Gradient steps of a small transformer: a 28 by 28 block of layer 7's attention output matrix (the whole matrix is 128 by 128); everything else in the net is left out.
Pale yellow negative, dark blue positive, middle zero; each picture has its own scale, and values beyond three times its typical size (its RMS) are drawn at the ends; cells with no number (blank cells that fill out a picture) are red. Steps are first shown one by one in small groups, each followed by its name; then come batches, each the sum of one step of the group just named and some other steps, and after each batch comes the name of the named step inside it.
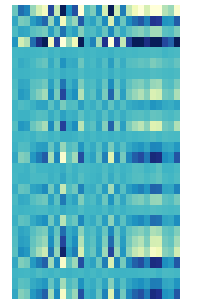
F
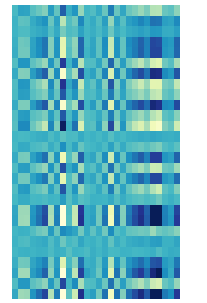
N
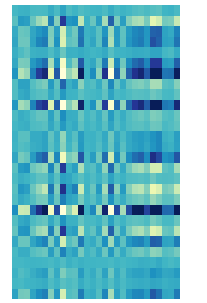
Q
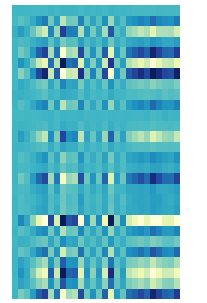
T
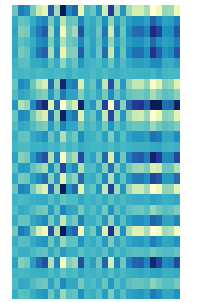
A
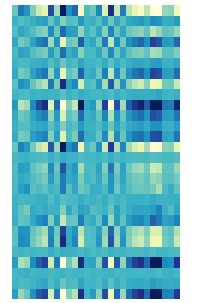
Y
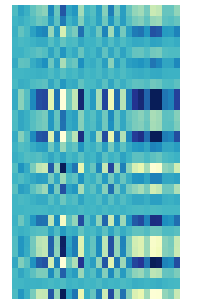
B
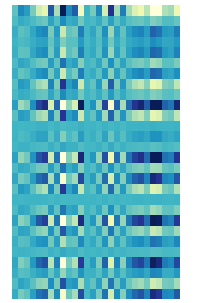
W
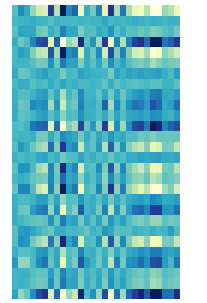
Y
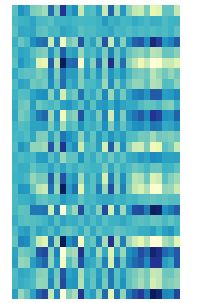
Y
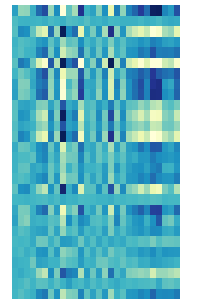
T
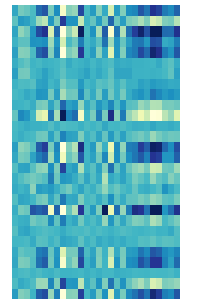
Q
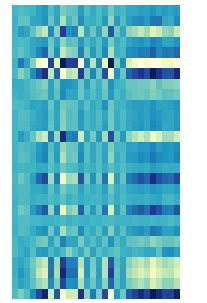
T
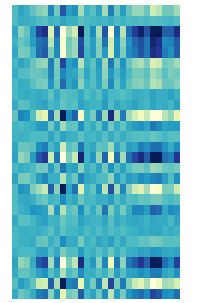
W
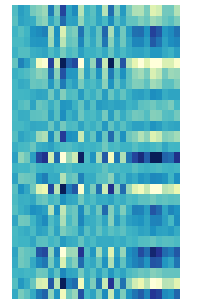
W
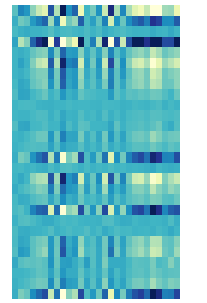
F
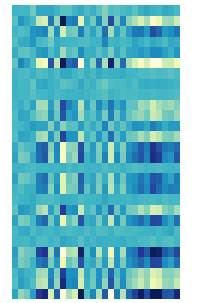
W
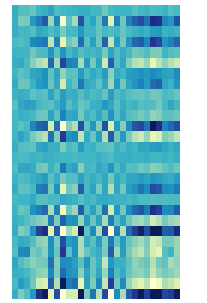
T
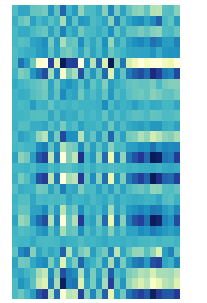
W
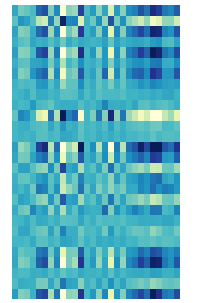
Q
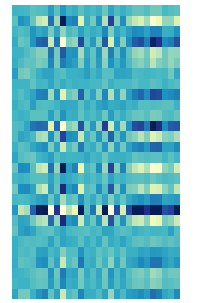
Q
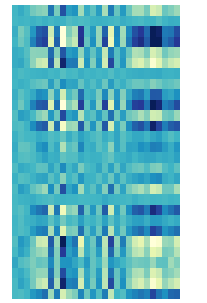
B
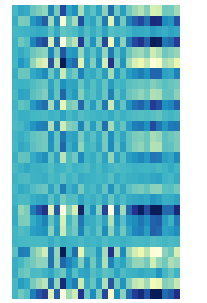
N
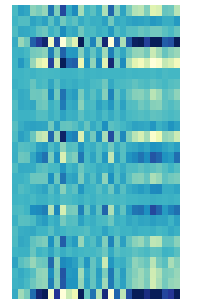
F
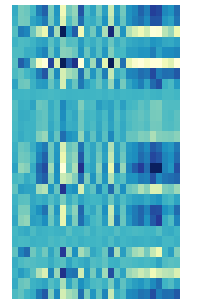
T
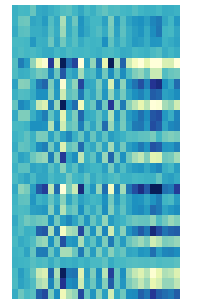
T
